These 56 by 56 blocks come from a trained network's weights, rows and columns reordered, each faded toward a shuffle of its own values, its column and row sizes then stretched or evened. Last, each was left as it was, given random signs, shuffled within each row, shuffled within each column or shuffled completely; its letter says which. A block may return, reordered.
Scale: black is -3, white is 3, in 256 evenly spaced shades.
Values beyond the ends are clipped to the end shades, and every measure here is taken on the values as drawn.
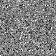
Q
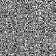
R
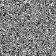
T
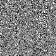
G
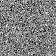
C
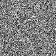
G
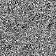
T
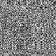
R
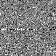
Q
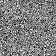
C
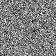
C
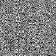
R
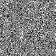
G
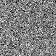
C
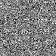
Q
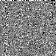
T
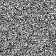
Q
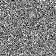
Q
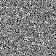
C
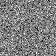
C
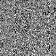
G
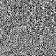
R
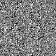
T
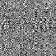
R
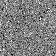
C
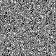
G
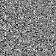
T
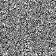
G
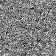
Q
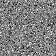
C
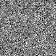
G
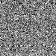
Q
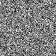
C
